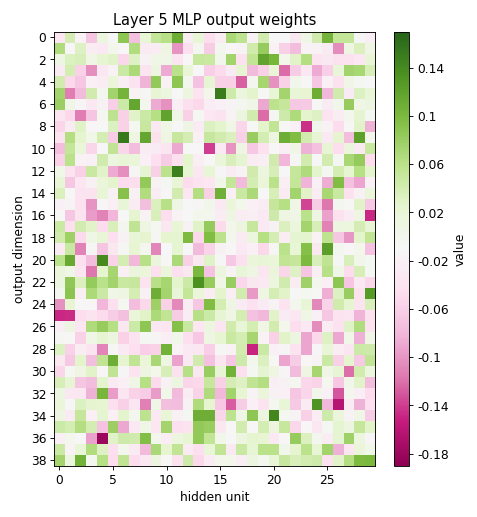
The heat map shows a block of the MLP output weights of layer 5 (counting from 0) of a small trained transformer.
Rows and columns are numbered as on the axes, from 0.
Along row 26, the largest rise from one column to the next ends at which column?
11
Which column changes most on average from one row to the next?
23
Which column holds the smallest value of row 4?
17
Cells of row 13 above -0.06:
24
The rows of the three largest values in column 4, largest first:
20, 32, 26
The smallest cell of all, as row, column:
36, 4
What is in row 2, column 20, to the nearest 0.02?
0.1
